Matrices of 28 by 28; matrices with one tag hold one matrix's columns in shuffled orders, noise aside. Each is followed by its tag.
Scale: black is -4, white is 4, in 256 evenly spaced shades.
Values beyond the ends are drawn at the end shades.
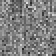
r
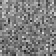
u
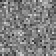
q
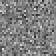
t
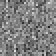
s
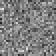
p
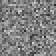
t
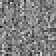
s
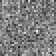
q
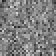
s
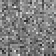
u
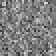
s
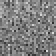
u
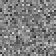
t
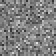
t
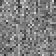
r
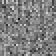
r
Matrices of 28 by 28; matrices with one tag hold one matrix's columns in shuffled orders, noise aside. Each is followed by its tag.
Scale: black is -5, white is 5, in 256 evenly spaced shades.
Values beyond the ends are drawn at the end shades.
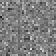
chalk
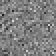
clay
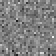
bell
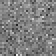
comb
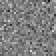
clay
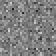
chalk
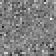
bell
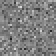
chalk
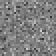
chalk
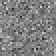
chalk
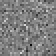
clay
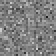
chalk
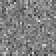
bell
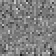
bell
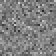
clay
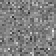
chalk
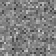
chalk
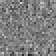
bell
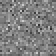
clay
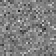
clay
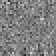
bell
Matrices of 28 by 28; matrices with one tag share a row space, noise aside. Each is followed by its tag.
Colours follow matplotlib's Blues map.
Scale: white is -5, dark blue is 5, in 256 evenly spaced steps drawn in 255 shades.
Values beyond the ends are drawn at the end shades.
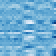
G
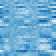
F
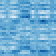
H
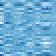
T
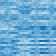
H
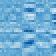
G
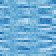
F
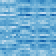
H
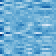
T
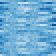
F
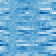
F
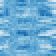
F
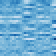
G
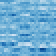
H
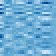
T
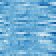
F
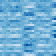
G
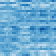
H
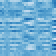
G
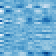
T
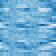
F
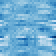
F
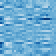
T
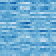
H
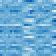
G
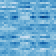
H
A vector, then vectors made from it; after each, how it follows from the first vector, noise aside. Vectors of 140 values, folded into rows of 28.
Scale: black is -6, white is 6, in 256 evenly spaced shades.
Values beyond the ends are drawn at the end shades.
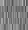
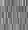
copied.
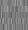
wrapped around, shrunk.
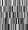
wrapped around, negated, scaled up.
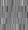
partly zeroed.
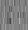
wrapped around, negated, partly zeroed.
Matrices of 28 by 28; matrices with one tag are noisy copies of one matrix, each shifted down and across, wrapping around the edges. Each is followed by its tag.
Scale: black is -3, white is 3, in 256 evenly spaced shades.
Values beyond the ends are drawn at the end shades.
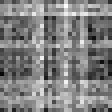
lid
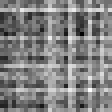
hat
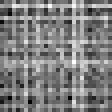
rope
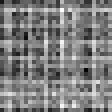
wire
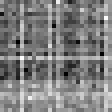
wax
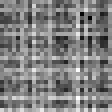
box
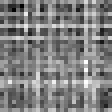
rope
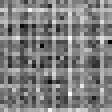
wire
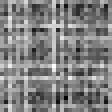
box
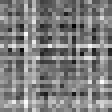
rope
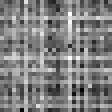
box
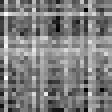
wax
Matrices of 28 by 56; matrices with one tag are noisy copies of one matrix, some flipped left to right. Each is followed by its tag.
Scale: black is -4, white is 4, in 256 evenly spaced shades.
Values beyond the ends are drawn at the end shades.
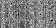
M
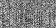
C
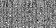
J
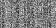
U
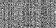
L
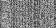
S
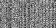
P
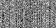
C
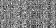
M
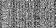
S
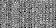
P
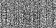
C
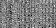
P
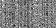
L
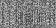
C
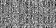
J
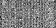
S
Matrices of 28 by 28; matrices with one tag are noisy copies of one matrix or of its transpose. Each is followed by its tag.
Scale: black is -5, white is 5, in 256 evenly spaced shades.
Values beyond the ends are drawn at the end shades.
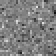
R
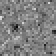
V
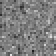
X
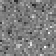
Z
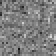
X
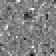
V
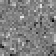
R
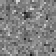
V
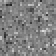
Z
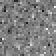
Z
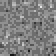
R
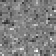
X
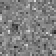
V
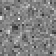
V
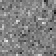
R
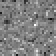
X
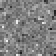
R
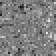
X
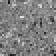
R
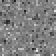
X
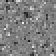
V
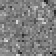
R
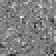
R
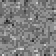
X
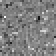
Z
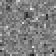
V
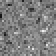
Z
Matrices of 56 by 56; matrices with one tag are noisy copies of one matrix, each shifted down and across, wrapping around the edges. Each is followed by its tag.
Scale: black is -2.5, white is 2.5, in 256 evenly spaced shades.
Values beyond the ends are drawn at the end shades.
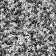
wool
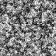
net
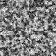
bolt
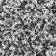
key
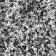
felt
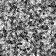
wool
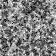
felt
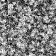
net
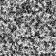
bolt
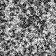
felt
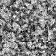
net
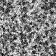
felt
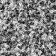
wool
